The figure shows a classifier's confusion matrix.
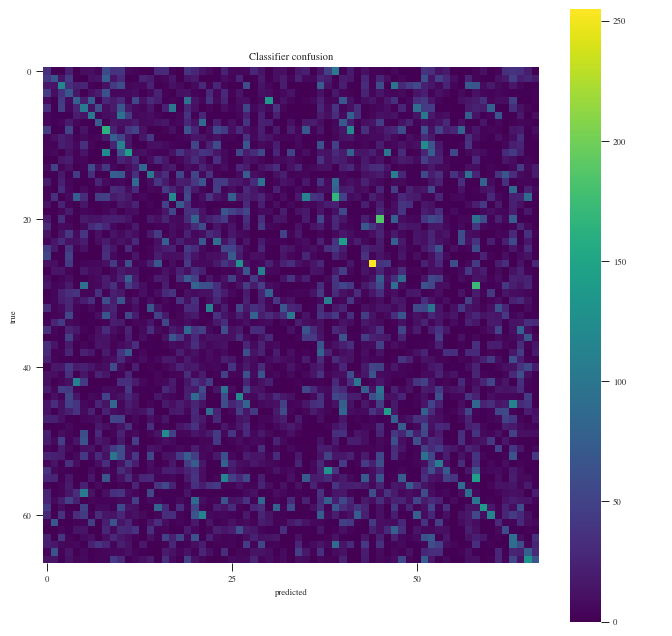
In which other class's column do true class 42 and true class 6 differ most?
4
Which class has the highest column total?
51
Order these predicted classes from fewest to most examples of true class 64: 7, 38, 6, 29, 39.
38, 6, 7, 29, 39
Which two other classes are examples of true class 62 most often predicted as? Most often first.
47, 26
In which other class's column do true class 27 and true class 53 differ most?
29
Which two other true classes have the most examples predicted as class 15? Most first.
59, 26
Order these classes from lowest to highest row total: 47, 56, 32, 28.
47, 56, 28, 32
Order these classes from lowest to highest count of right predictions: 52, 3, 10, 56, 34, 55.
34, 55, 52, 3, 56, 10
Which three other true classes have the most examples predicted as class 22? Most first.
32, 46, 29
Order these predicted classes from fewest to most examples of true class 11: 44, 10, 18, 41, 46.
44, 18, 10, 41, 46
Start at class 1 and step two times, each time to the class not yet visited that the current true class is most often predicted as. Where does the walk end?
41
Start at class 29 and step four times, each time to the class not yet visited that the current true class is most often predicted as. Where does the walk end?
63
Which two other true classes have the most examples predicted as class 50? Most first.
5, 60
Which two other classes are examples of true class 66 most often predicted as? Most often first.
65, 51
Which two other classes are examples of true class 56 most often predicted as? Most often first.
49, 16
